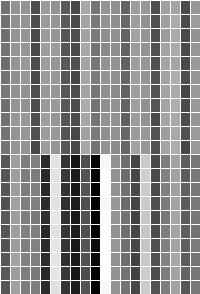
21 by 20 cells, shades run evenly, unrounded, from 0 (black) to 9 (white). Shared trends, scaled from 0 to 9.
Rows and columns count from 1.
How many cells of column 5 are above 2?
11
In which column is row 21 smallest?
10
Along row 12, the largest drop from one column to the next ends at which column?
7
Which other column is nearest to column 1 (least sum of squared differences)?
13
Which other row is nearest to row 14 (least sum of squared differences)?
12
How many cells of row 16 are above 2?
16
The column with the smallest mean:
8
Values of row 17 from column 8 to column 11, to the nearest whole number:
1 3 0 9
